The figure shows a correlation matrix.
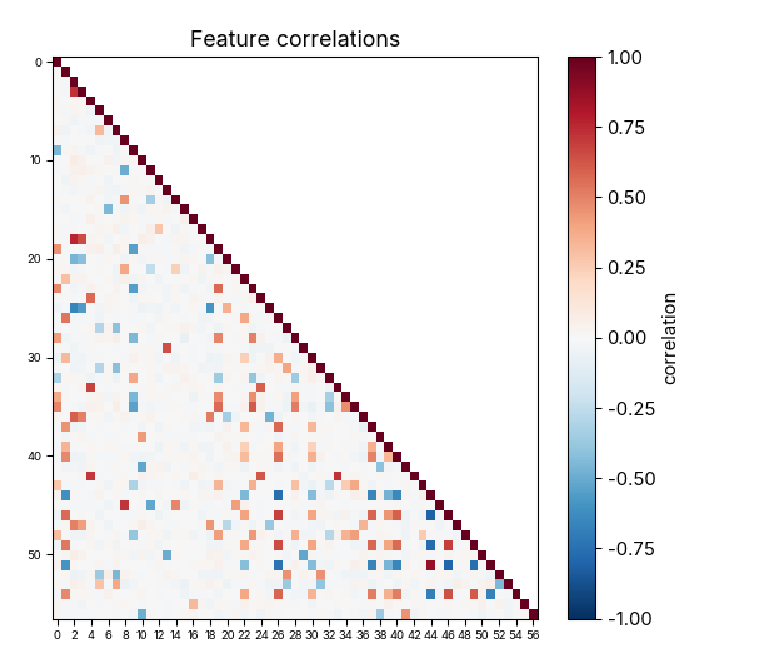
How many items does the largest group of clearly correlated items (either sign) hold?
12
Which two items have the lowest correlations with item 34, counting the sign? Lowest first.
9, 32
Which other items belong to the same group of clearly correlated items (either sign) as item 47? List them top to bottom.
2, 3, 18, 20, 25, 36
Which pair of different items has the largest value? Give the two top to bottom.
44, 51
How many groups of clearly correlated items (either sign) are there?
11
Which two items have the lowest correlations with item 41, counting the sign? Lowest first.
10, 38
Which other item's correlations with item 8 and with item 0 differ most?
45
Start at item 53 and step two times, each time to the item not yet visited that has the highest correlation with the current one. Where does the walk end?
5
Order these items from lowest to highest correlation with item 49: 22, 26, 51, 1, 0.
51, 0, 22, 1, 26
